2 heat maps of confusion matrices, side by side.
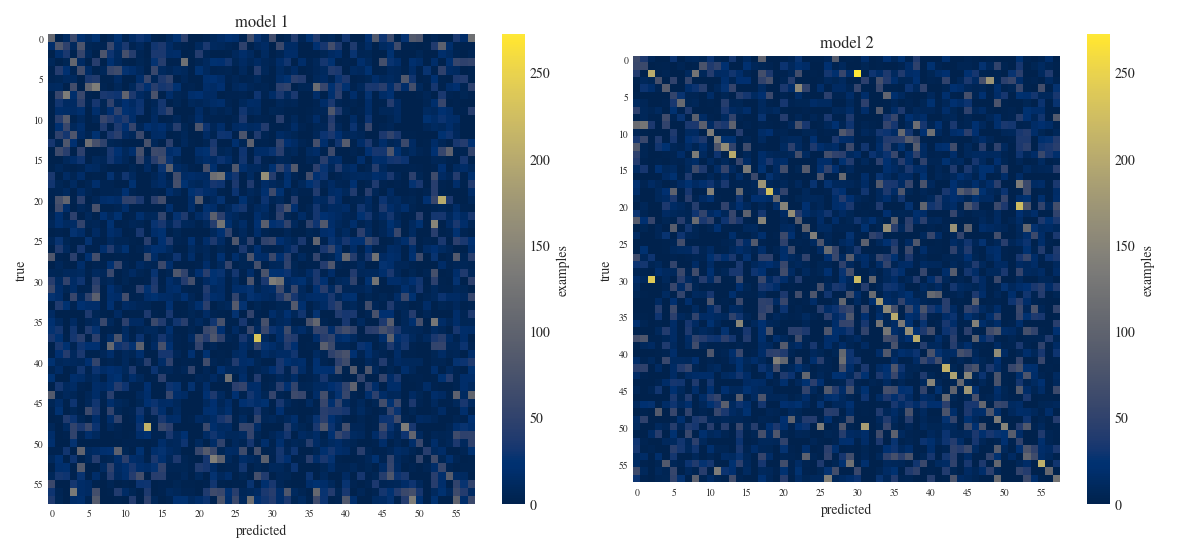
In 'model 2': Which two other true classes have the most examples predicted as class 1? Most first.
9, 38
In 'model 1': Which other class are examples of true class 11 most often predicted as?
20
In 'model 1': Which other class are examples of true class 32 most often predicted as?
6
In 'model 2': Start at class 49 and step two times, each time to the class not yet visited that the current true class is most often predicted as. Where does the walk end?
15
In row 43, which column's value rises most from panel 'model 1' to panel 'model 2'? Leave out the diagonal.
45
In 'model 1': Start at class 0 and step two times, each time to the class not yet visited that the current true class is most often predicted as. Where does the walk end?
49
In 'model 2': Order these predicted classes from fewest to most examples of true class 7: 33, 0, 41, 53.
41, 53, 0, 33
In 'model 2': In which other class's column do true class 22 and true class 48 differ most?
17
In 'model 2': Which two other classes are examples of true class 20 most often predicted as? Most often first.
52, 39
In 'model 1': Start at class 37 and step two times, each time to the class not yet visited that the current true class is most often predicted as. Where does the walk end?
38
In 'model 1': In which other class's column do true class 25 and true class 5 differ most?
36
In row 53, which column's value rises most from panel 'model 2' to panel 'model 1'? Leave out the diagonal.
4
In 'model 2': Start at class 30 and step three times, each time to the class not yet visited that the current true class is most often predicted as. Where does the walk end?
57
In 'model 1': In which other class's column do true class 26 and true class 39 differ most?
40
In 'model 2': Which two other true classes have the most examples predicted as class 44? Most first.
18, 40
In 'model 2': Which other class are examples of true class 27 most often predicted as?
29
